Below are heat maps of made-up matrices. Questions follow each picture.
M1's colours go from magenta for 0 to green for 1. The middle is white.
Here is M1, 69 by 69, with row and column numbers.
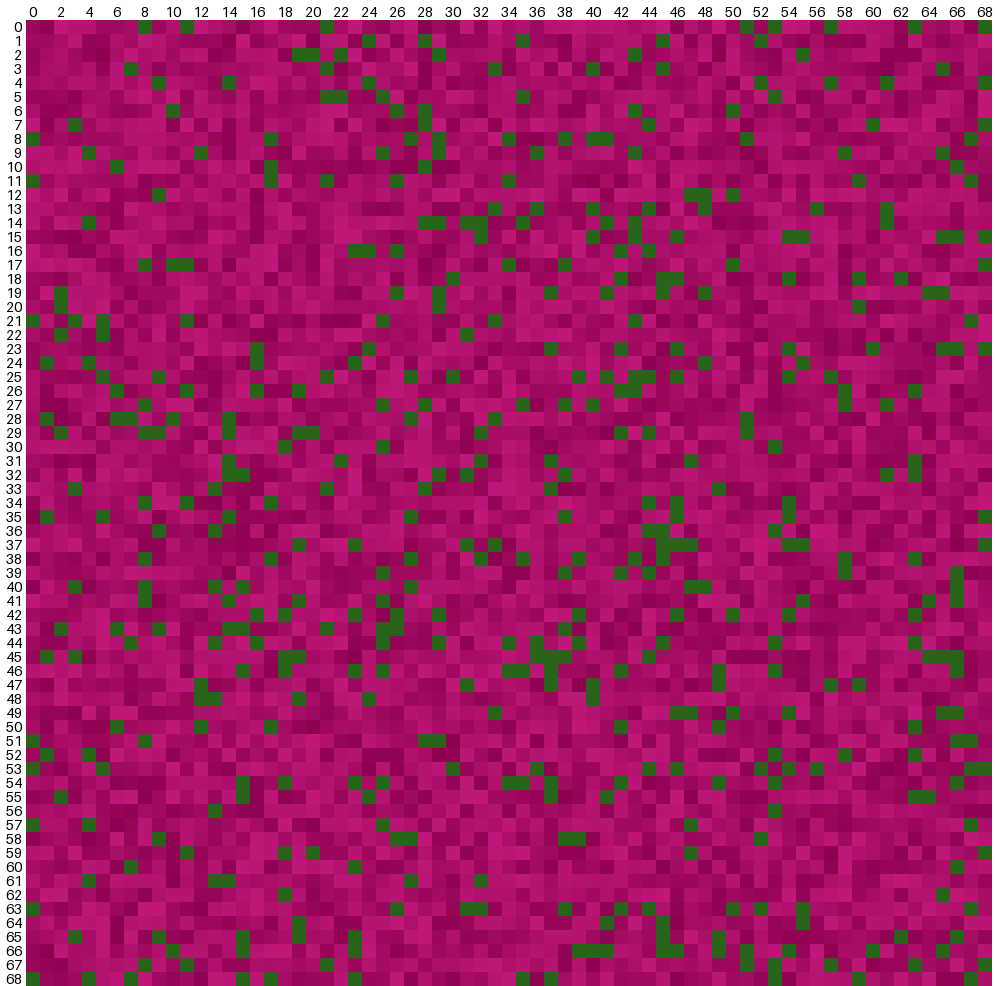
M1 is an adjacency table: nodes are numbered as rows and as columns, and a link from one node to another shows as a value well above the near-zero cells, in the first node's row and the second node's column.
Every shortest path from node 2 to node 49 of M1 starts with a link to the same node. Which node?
node 19
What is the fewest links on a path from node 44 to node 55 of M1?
2
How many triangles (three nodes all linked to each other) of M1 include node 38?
6
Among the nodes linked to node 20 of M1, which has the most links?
node 29
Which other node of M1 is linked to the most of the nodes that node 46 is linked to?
node 54
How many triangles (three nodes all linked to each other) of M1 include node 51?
3
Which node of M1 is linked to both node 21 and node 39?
node 25
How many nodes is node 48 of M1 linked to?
5
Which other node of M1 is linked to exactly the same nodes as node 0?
node 67
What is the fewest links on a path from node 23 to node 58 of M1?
3
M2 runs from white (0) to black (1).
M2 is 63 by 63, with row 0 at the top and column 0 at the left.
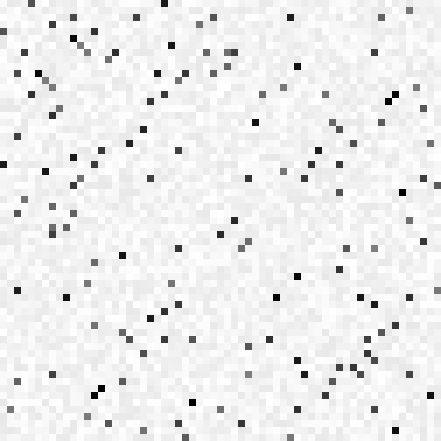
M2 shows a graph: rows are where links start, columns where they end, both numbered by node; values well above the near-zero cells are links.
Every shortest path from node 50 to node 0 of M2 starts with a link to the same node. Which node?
node 52
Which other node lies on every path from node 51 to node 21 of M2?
node 25
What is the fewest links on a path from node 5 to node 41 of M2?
3
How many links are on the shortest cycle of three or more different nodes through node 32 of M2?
6
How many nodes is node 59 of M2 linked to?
1
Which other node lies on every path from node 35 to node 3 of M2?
node 7
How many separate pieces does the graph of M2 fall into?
3
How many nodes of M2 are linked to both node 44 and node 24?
0
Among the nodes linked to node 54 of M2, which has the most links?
node 2
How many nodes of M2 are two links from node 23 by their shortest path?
8
